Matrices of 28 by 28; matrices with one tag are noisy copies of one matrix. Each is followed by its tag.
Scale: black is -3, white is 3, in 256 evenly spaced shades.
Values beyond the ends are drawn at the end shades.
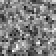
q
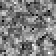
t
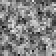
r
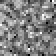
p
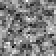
t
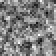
t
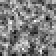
q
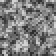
q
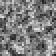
r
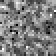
p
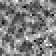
t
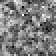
p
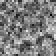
t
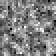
r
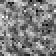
p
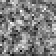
q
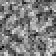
r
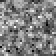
p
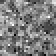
p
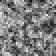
p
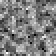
r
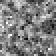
p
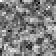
t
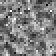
r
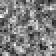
r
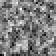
q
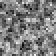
t
